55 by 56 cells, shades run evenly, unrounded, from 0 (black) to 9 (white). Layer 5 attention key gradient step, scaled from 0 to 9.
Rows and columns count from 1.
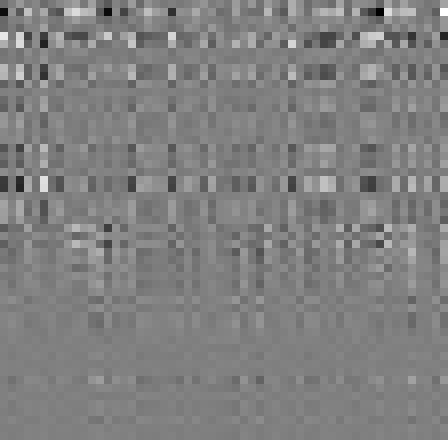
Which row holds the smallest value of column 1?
2
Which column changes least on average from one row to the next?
53
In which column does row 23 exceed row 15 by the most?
6
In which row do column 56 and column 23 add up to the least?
5
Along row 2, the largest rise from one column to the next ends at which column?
49
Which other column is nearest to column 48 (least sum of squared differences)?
14
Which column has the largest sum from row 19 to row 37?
52
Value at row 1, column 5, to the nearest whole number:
5
